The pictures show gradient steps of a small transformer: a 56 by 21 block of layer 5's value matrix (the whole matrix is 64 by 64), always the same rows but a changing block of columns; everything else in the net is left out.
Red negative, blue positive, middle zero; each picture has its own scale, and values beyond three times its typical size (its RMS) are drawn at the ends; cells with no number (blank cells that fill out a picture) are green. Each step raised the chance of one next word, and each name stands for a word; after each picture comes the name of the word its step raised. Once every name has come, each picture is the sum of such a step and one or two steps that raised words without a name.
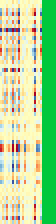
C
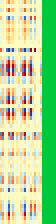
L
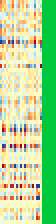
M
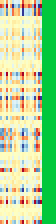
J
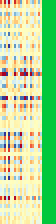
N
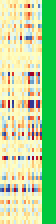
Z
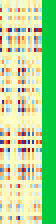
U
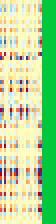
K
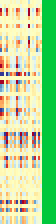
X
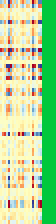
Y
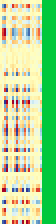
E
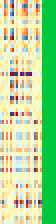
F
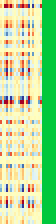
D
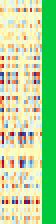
X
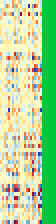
K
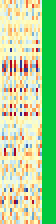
L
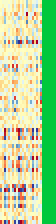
M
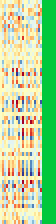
Z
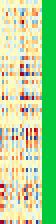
N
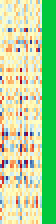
C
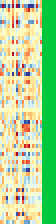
D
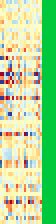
L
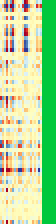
F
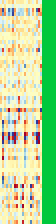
X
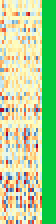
C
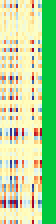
J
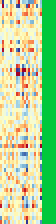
Y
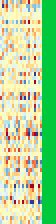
Y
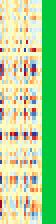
L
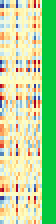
D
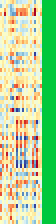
K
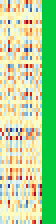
Y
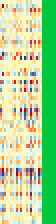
K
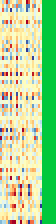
Y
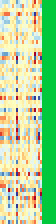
K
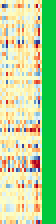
M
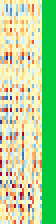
K
